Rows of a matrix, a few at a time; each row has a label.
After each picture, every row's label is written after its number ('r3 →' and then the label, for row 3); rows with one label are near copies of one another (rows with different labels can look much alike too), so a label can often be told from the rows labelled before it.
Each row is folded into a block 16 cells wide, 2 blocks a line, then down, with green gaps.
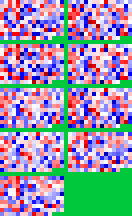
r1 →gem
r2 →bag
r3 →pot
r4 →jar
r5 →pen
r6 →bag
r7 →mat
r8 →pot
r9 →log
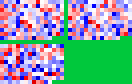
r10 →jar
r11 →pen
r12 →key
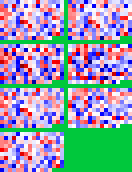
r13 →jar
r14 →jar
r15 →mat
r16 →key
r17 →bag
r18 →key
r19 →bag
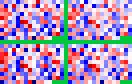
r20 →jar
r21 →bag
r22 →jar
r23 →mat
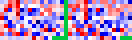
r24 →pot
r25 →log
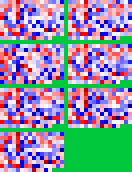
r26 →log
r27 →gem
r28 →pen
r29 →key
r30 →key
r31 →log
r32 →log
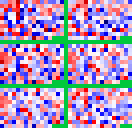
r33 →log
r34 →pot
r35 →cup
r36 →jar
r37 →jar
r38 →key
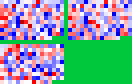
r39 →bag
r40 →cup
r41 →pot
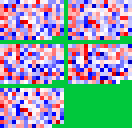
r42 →bag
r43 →jar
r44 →pot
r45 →log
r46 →jar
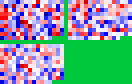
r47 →bag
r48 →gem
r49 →bag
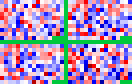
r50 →pen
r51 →key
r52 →log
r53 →bag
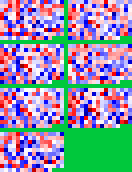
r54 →key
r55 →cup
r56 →bag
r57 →gem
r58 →mat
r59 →pen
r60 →log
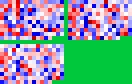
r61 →log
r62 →pen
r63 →pen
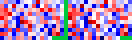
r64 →pen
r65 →bag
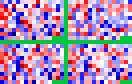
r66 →mat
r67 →key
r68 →pen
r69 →pen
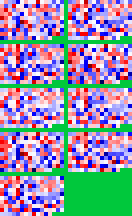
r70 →pen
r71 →gem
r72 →log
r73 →cup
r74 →gem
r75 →log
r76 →jar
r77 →pot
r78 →gem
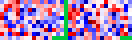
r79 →pot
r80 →mat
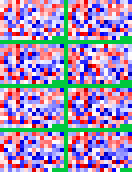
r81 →key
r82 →gem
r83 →log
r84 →pen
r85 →pot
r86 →key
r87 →key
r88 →key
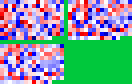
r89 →cup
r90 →gem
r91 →key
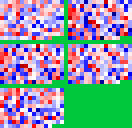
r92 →key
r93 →cup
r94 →cup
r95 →cup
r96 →gem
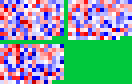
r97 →mat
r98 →key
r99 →log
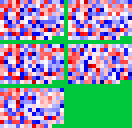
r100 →gem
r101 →gem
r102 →key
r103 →bag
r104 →log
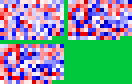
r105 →pen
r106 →key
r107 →pot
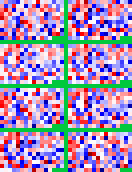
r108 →pen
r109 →gem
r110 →gem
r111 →gem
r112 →mat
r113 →log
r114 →pot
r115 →jar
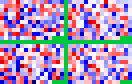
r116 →gem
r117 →mat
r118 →bag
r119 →mat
